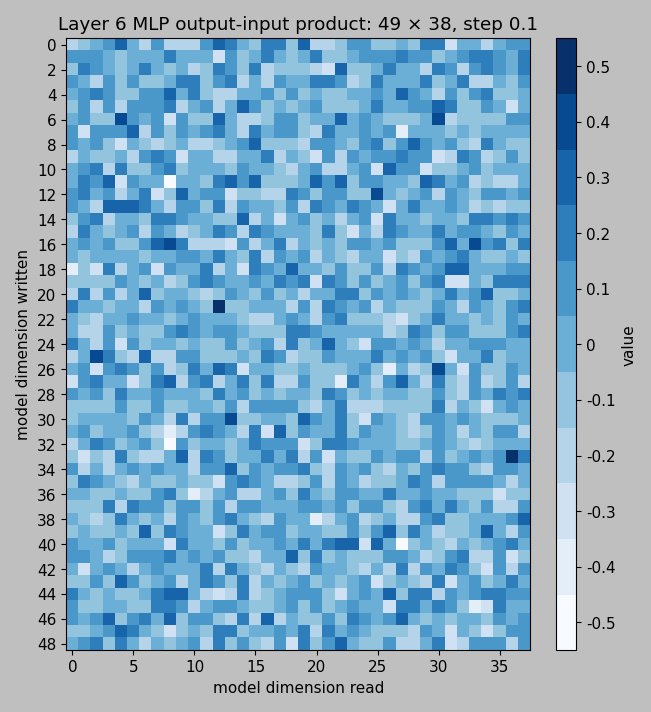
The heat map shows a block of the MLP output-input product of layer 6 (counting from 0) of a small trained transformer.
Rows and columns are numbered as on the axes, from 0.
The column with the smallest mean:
20
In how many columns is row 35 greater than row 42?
12
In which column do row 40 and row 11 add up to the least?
8
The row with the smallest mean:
29
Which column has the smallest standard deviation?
37
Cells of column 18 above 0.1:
6
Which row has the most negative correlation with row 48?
18
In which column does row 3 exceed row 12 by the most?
13
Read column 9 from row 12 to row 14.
0.3 0.1 0.1
